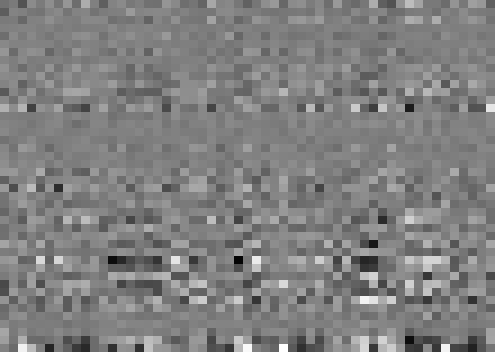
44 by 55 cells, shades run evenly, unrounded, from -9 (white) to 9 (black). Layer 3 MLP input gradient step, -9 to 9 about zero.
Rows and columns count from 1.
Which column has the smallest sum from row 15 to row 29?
4
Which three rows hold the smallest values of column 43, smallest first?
43, 14, 44
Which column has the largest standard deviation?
46
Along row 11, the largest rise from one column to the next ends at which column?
50
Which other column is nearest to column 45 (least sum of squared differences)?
11
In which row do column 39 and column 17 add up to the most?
36
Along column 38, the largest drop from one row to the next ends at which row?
35
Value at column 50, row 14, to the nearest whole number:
1
